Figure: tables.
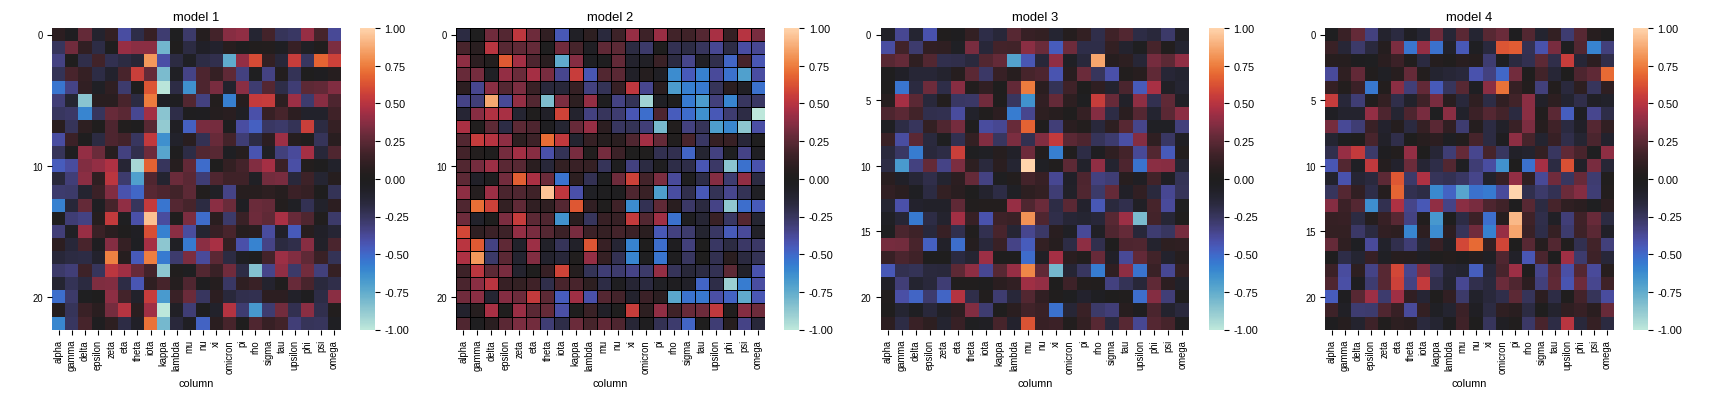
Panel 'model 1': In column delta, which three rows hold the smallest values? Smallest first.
5, 6, 14
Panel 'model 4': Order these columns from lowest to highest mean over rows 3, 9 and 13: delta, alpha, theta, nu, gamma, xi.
nu, alpha, xi, theta, gamma, delta
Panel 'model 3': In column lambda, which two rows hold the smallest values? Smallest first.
2, 6
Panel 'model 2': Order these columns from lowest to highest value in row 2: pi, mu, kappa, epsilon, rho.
rho, mu, pi, kappa, epsilon
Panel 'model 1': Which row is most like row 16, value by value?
7
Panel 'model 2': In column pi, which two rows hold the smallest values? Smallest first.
7, 12
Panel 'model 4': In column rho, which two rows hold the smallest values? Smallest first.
10, 17
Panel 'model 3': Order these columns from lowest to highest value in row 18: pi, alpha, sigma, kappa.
alpha, pi, sigma, kappa
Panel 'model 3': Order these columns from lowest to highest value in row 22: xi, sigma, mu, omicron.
sigma, omicron, xi, mu
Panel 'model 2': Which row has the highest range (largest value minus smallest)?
5
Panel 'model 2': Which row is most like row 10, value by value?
19
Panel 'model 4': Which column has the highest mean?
pi
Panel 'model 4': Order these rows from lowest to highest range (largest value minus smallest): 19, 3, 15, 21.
21, 19, 3, 15
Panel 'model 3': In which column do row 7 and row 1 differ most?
kappa
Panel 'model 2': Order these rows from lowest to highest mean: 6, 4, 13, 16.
6, 4, 16, 13
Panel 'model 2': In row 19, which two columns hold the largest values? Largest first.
delta, gamma
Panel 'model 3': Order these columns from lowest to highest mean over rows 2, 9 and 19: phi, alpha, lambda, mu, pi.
lambda, pi, alpha, mu, phi
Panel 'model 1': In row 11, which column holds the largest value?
zeta
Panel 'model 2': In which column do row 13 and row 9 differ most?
phi
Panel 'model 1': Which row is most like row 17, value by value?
14
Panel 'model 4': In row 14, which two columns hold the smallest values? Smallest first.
kappa, xi
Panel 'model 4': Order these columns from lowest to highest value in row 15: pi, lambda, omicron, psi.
lambda, psi, omicron, pi
